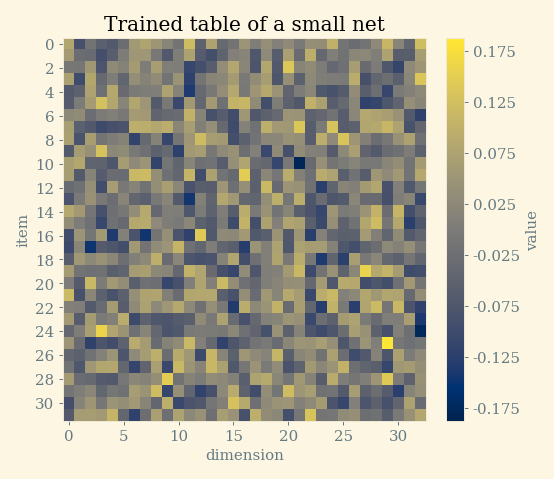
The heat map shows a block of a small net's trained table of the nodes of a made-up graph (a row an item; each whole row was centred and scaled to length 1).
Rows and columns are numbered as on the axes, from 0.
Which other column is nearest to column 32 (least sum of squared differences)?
22
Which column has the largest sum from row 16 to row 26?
21
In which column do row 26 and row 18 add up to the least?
12
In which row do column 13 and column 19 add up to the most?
26
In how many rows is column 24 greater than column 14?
15
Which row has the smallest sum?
16
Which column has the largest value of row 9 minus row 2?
3
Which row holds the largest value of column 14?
20
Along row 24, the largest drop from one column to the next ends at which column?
32
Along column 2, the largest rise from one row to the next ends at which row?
18
